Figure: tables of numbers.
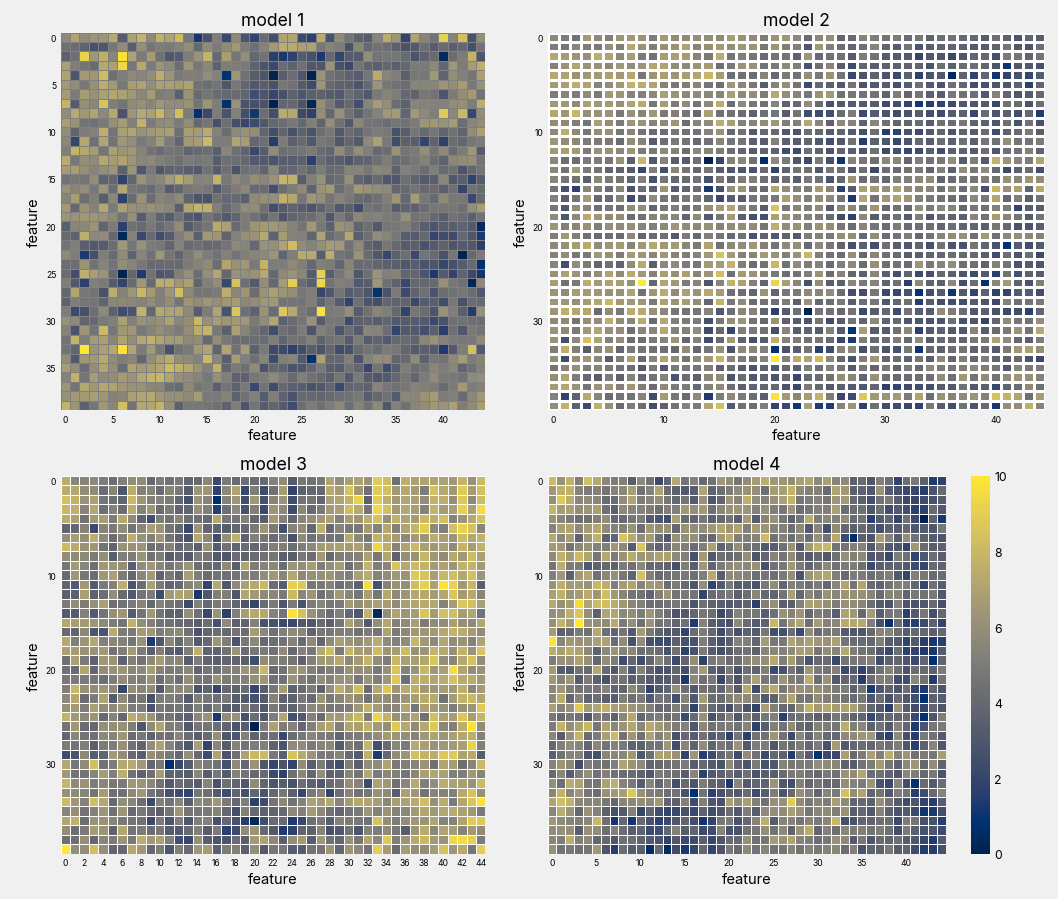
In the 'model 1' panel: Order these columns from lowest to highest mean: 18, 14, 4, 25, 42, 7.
25, 42, 14, 18, 7, 4
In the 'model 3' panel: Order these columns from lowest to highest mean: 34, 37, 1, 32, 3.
3, 1, 32, 34, 37
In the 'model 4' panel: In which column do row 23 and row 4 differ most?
14
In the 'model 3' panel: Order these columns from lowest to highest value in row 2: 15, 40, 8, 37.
15, 8, 37, 40
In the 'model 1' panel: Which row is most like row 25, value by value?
21
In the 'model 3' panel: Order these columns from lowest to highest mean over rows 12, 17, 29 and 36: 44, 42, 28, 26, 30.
28, 30, 26, 44, 42
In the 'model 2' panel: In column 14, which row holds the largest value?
4
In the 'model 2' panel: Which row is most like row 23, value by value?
9
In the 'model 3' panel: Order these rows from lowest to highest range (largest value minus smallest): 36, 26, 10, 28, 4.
10, 4, 28, 36, 26
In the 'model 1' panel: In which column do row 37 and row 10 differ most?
20
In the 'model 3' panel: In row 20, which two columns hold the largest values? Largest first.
41, 35
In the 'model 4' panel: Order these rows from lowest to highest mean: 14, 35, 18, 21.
35, 21, 18, 14
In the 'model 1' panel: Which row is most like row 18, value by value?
10
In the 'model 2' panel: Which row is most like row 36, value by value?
21
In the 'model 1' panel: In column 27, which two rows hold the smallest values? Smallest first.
2, 27
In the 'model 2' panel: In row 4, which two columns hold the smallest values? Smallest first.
36, 40
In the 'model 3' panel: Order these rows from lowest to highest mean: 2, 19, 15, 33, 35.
33, 15, 35, 19, 2
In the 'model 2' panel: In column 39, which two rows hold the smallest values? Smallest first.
26, 30
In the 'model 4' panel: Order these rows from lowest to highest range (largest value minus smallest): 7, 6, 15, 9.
9, 7, 6, 15
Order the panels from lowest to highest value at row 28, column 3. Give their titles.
model 3, model 1, model 4, model 2
